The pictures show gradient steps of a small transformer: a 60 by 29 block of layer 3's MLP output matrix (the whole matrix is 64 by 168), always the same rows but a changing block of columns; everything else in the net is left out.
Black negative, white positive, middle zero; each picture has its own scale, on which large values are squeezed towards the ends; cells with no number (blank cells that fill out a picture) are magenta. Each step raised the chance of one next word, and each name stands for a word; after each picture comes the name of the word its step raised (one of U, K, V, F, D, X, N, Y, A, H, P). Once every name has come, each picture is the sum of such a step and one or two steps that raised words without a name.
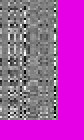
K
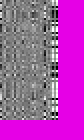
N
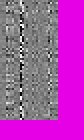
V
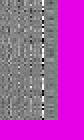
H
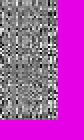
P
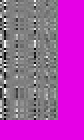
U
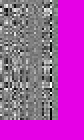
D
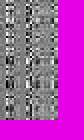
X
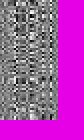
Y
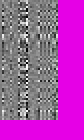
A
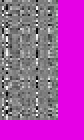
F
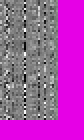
N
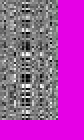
N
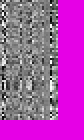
X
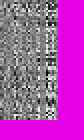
D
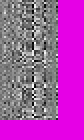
U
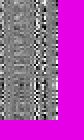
P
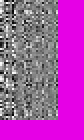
V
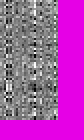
X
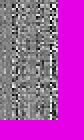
D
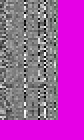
U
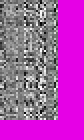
D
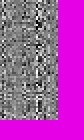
P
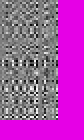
K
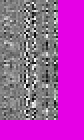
A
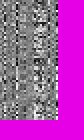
Y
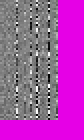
K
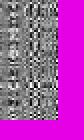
D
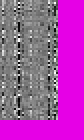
H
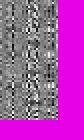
N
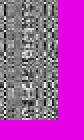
U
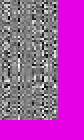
H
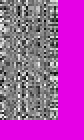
N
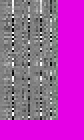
U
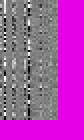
D
